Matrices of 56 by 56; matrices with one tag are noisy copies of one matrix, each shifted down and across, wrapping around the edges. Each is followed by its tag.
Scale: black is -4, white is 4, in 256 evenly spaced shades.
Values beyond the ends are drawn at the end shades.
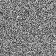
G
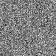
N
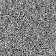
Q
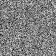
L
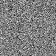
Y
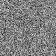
Q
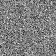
L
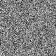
Q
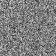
L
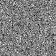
Q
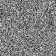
Q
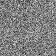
G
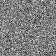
G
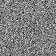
Y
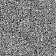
N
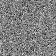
G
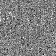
N
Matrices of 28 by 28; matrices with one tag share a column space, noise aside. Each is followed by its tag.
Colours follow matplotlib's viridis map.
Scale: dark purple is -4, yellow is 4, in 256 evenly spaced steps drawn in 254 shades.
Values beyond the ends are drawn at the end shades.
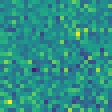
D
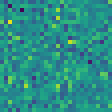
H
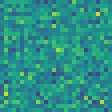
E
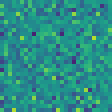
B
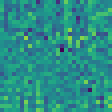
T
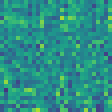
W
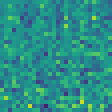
W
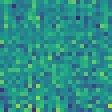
W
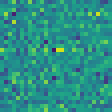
E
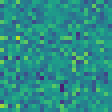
H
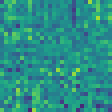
D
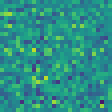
E
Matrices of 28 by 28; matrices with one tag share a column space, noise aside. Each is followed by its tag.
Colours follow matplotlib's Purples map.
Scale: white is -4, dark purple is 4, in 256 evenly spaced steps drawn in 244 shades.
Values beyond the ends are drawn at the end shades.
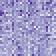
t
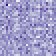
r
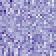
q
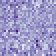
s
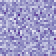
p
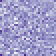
p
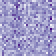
r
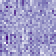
q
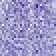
r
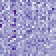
r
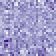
s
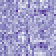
q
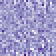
s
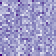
t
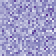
p
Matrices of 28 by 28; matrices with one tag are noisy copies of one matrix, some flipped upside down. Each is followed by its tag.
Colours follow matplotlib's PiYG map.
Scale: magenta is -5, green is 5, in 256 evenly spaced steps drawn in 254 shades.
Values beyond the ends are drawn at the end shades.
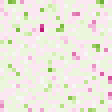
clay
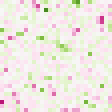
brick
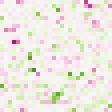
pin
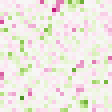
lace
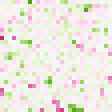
lace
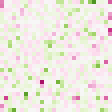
clay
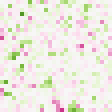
lace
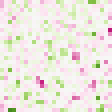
clay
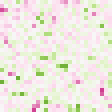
brick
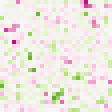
pin
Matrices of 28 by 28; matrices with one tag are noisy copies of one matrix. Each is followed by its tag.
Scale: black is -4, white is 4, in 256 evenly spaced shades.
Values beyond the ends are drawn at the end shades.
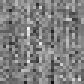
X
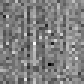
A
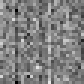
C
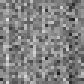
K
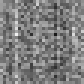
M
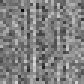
A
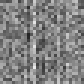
A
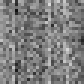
C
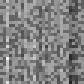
K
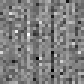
X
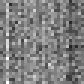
K
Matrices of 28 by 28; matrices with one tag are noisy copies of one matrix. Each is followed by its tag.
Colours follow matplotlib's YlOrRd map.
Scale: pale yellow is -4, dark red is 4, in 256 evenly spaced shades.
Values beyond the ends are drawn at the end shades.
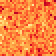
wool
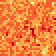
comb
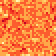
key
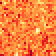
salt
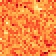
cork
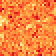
wool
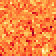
comb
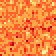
comb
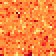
salt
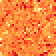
cork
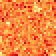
cork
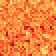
comb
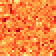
key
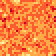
key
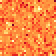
cork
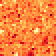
salt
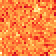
cork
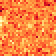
wool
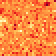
wool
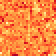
cork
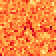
comb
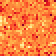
wool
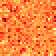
key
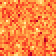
salt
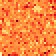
cork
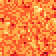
cork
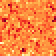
key
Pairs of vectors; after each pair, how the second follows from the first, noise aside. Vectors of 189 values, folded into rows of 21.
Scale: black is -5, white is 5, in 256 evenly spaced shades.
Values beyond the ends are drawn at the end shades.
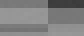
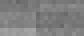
reversed, negated, shrunk.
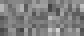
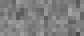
wrapped around, negated, shrunk.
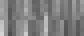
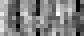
wrapped around, negated, scaled up.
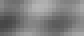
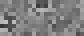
sign-scrambled.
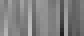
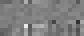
wrapped around, negated, partly zeroed.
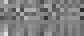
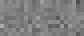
reversed, negated, shrunk.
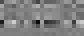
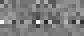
sign-scrambled.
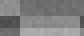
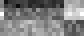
reversed, negated, scaled up.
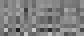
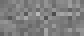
wrapped around, negated, shrunk.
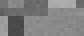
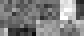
reversed, negated, scaled up.
